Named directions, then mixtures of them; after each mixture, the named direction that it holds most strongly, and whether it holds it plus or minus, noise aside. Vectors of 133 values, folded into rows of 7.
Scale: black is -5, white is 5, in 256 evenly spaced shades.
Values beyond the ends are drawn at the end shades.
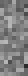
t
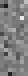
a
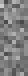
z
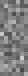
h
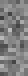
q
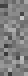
a, plus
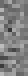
q, minus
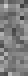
a, minus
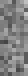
t, minus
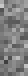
t, minus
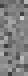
h, plus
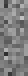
z, plus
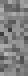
h, minus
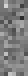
a, minus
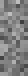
q, minus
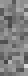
t, minus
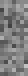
t, minus
